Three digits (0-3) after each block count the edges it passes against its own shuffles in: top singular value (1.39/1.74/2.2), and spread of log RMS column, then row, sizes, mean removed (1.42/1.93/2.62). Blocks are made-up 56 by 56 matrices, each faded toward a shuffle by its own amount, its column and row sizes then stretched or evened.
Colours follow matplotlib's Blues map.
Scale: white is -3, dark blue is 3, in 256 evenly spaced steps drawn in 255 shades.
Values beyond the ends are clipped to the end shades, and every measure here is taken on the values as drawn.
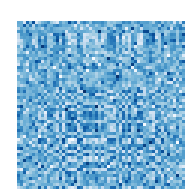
3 1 1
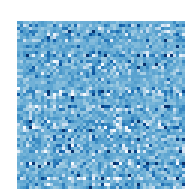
0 1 3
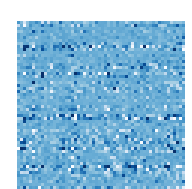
0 1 3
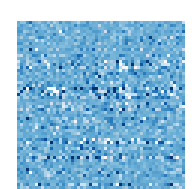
0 0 3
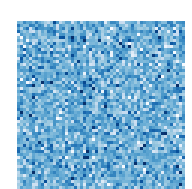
0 0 1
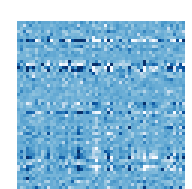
3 2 3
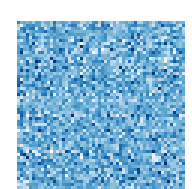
0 1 2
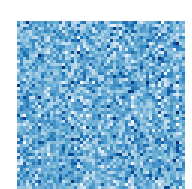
0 2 0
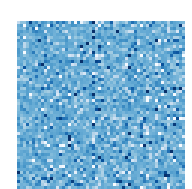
0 1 1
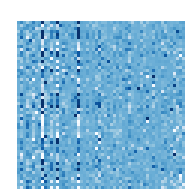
3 3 0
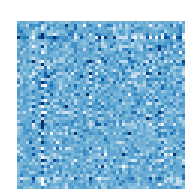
2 2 2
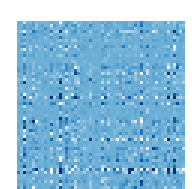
2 3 3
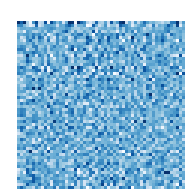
3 1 2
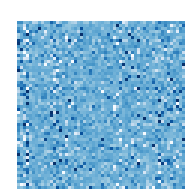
1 2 0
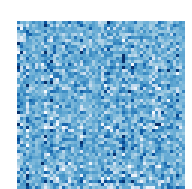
1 3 1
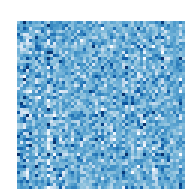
0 3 1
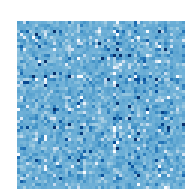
0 2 1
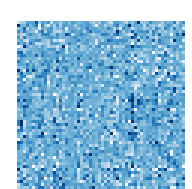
1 2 1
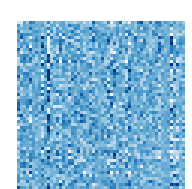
2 3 1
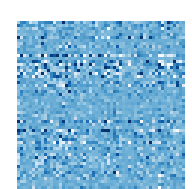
1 2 3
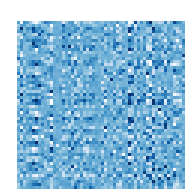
3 3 1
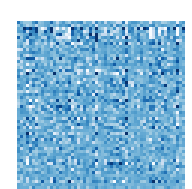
2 2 3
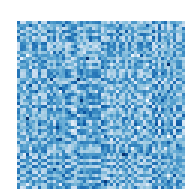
3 0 0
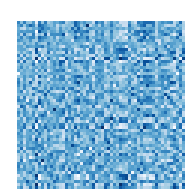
3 2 2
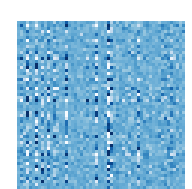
3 3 2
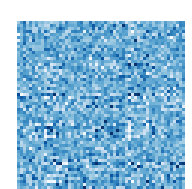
1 1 2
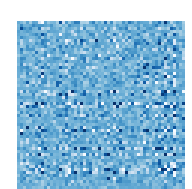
2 2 3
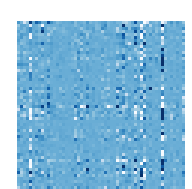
2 3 2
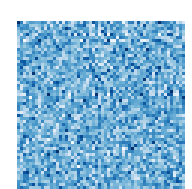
1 0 1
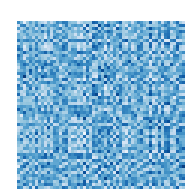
3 2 1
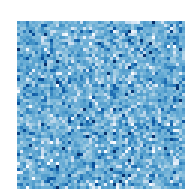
1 1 0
